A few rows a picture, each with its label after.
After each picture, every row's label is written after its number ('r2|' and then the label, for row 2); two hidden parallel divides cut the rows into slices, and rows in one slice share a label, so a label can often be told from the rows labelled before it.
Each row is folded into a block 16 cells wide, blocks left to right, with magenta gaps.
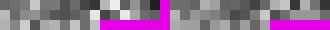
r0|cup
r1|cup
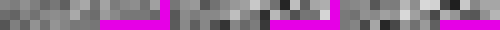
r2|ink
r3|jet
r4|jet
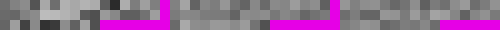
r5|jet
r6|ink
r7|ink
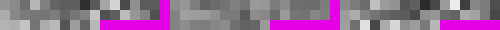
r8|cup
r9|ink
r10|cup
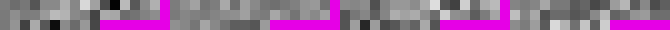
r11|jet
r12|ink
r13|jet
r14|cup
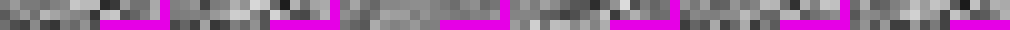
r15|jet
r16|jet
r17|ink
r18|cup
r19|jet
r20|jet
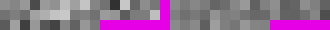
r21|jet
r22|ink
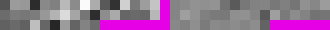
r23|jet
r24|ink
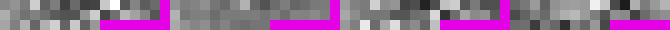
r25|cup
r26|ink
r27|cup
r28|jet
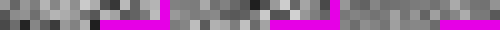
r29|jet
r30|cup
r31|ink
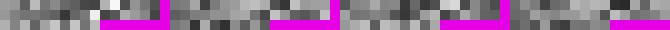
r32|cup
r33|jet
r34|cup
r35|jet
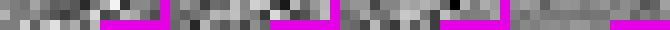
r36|cup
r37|jet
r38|jet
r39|ink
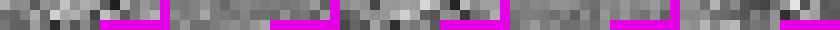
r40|jet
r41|ink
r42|jet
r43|ink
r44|cup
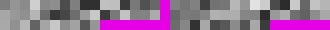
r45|cup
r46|jet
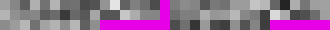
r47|cup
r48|jet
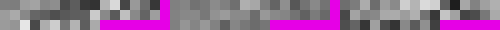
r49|cup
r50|ink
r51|jet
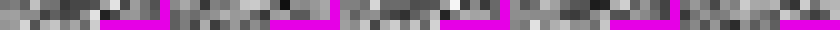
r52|cup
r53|jet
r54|cup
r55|cup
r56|jet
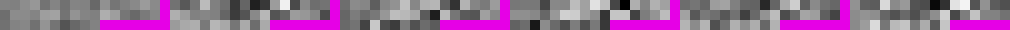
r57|ink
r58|cup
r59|jet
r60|jet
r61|cup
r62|cup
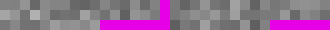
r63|ink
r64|ink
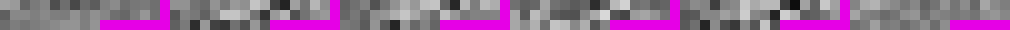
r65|ink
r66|jet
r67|jet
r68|cup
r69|jet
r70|ink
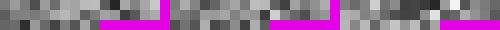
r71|jet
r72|jet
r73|cup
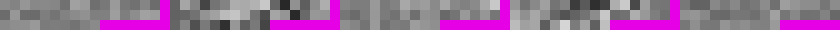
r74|ink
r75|jet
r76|ink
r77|cup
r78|ink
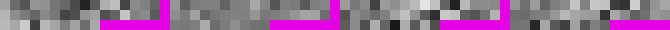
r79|cup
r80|ink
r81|jet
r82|jet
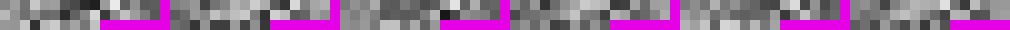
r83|cup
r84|jet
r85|cup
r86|jet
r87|cup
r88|jet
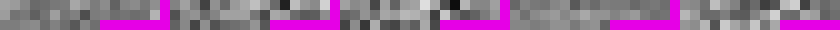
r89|ink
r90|jet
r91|jet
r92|ink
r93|cup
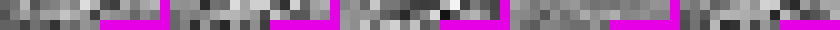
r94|jet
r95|jet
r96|cup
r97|ink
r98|jet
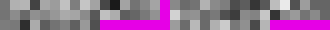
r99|jet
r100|cup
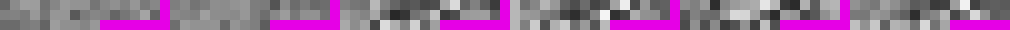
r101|ink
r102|ink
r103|cup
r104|cup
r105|jet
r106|cup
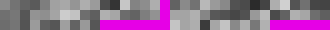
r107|jet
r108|cup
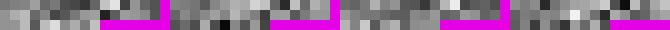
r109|cup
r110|jet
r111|cup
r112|jet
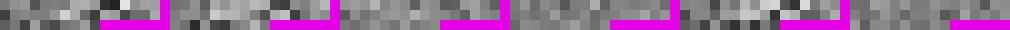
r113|jet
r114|jet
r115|ink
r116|ink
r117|jet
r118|ink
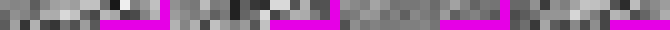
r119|jet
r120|cup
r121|ink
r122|jet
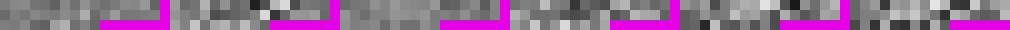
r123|ink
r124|cup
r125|ink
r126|cup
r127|jet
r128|jet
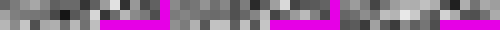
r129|cup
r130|cup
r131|jet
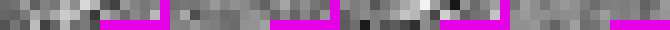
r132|jet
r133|ink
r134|jet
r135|ink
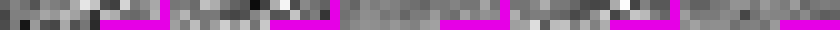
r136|jet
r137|cup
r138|ink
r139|cup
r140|ink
